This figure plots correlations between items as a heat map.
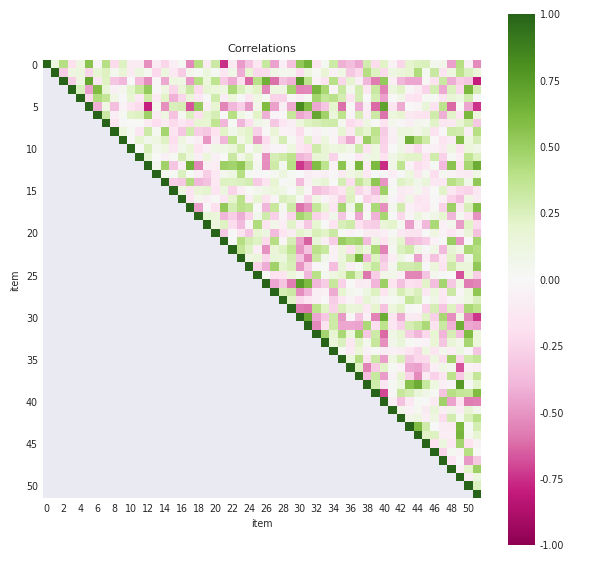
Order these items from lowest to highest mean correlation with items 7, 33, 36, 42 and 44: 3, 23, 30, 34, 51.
30, 23, 34, 51, 3
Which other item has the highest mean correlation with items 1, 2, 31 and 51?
49
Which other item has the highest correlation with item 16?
23
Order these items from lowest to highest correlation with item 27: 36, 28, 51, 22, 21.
36, 22, 28, 21, 51
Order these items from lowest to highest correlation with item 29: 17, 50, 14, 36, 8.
8, 14, 36, 17, 50
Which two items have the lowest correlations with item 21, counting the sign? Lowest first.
0, 31
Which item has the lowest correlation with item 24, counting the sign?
2
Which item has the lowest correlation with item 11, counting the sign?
26
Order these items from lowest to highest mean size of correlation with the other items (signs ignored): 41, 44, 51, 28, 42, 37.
41, 28, 42, 44, 37, 51
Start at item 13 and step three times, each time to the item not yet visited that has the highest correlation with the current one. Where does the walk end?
12
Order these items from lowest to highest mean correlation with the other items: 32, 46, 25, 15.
15, 25, 46, 32
